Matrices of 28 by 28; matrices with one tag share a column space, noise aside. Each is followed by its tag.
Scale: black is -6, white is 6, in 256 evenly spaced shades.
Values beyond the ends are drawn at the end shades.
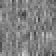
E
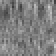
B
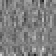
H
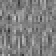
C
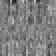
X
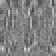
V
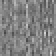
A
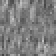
B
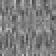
C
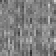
A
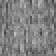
A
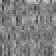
X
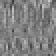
B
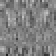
H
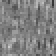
B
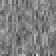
C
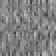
E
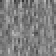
A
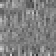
H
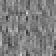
C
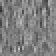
V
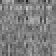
X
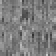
E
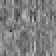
E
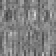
E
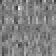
X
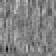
V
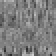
H
